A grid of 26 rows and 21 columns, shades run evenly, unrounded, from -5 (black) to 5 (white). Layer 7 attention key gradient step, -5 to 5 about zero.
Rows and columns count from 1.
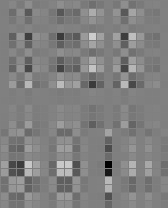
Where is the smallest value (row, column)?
21, 14
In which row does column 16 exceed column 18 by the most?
11
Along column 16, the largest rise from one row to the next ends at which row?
10
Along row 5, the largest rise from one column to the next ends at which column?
17
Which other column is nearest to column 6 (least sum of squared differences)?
18
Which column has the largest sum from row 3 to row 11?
12
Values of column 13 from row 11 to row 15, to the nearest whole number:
-1 0 0 0 0
